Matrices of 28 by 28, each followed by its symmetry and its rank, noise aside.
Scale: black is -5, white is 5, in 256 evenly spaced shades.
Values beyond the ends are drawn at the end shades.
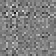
antisymmetric, rank two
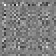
symmetric, rank two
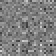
no symmetry, rank three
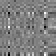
no symmetry, rank one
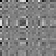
symmetric, rank one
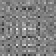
no symmetry, rank two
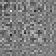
symmetric, rank three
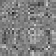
symmetric, rank three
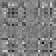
symmetric, rank two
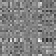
no symmetry, rank two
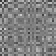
symmetric, rank one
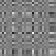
symmetric, rank one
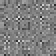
symmetric, rank three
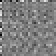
no symmetry, rank two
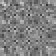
symmetric, rank three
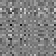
no symmetry, rank three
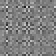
symmetric, rank one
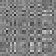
symmetric, rank two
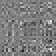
no symmetry, rank three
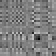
symmetric, rank two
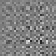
no symmetry, rank two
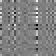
no symmetry, rank one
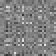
no symmetry, rank two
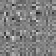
antisymmetric, rank two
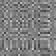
antisymmetric, rank two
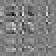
no symmetry, rank two
